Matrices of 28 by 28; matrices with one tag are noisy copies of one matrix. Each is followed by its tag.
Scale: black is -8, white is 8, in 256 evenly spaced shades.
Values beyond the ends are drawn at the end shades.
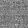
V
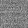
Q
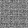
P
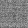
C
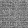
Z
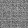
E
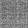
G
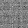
V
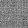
E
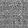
V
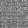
E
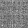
V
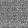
C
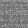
V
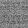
V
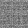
V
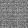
E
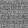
V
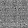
C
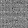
Q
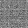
P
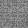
E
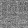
G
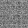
V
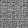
E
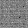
P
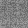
G
